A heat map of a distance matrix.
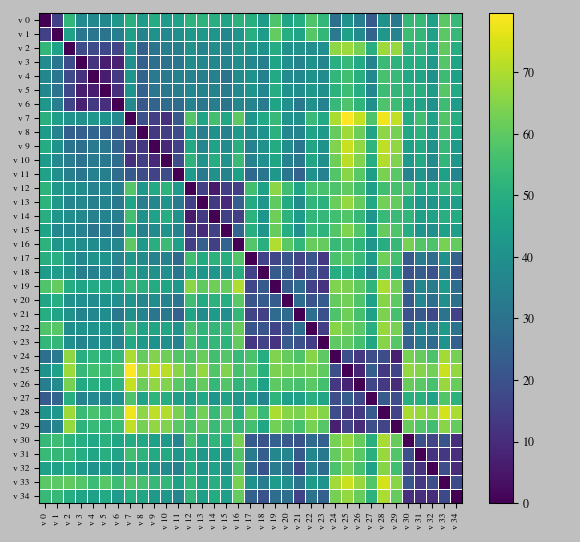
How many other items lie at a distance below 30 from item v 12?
4
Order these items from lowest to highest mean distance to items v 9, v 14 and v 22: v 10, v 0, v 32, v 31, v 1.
v 10, v 32, v 31, v 1, v 0
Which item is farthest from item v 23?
v 28
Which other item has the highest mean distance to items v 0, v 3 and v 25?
v 33
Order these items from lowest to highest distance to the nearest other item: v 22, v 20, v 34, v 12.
v 12, v 34, v 22, v 20
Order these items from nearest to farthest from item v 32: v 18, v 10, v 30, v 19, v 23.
v 30, v 18, v 23, v 19, v 10
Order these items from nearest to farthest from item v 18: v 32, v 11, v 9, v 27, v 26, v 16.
v 32, v 11, v 27, v 9, v 26, v 16
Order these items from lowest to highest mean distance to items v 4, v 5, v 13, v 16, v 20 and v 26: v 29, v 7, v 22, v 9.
v 9, v 22, v 29, v 7
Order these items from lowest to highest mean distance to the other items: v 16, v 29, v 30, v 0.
v 30, v 0, v 16, v 29
